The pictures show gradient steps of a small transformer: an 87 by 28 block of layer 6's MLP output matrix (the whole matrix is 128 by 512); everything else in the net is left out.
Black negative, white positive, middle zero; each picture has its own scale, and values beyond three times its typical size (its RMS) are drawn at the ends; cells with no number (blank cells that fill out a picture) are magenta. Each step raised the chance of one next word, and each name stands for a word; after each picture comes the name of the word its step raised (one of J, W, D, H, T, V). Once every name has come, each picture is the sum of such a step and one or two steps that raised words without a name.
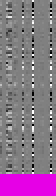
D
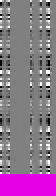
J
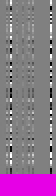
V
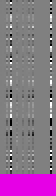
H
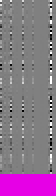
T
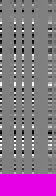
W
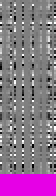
D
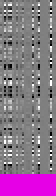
H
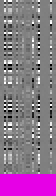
T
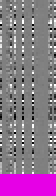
W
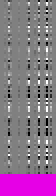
H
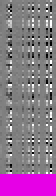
D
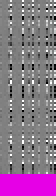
T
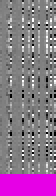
H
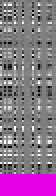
D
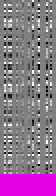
J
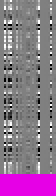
T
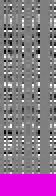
W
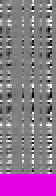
V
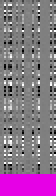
W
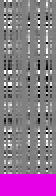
J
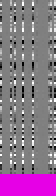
V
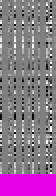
D
